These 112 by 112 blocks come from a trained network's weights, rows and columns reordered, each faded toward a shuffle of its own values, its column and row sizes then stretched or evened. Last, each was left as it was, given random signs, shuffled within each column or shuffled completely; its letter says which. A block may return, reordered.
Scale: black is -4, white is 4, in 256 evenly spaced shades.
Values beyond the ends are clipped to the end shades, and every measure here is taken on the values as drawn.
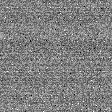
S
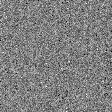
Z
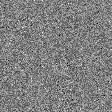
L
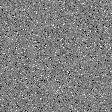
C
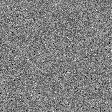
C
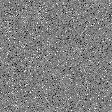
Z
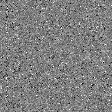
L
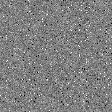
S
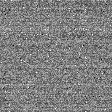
S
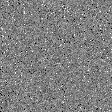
Z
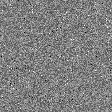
Z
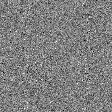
L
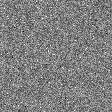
C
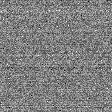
S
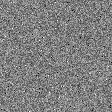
C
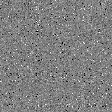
S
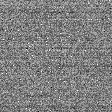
S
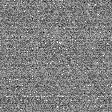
S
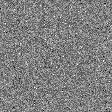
Z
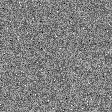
C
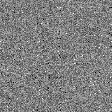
S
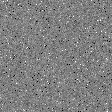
C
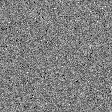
C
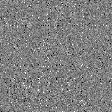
S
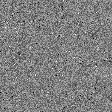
L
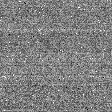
S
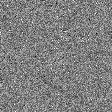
Z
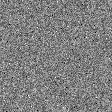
C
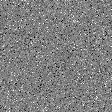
C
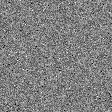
C
